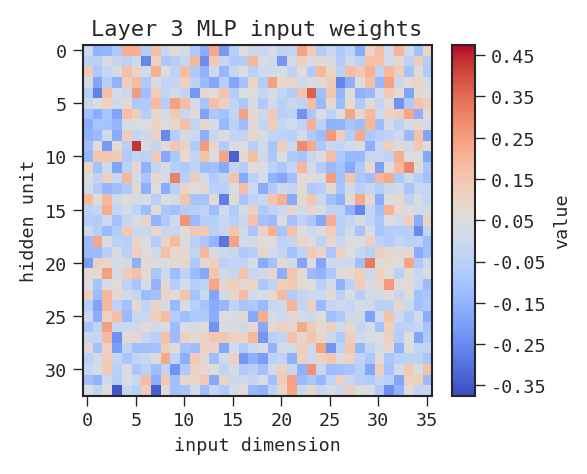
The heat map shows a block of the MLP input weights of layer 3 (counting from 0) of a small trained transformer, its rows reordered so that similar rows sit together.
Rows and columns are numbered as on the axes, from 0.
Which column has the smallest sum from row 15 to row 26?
34
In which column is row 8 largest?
25
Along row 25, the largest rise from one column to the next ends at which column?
18
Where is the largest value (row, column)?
9, 5
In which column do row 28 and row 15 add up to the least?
28
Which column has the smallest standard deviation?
26
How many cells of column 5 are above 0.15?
5
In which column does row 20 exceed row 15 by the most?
29
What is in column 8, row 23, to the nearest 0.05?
0.1
